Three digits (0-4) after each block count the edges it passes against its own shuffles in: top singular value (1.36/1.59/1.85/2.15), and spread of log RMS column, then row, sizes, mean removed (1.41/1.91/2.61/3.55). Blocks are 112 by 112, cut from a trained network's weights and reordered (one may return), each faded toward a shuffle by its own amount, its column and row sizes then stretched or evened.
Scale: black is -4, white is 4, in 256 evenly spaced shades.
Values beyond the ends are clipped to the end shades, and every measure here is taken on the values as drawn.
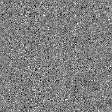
0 2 2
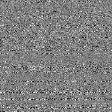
0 0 4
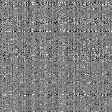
4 0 4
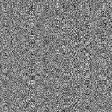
4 3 0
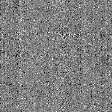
1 2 2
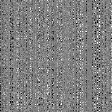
3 4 2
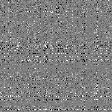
1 3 4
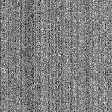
4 2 1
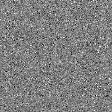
0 1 2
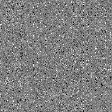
0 3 0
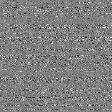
0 0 4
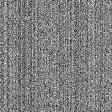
4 0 1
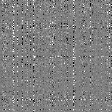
1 4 3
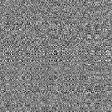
4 0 4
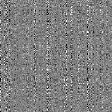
4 4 2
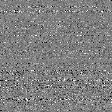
0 0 4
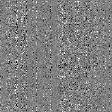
0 4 2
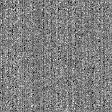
3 2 1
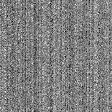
4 2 0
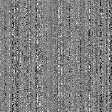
4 4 1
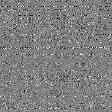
0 0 4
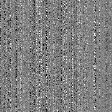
3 4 0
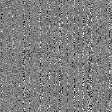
0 4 0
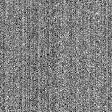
3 0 1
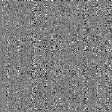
3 4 3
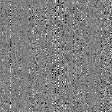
1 4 1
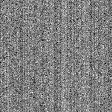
3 0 0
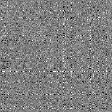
3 3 3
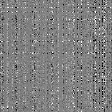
3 4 3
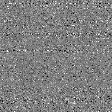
0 1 3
